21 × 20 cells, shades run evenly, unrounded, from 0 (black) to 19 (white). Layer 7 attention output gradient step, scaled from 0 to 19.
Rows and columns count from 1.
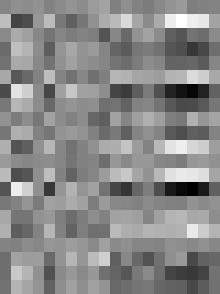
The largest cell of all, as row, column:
2, 17
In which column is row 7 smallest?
18
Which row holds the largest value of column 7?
7
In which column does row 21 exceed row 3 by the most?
10
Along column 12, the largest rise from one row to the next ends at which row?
11
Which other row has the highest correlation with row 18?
15
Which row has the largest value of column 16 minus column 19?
19
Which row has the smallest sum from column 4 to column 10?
3
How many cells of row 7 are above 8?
9
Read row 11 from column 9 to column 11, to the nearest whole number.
11 13 13
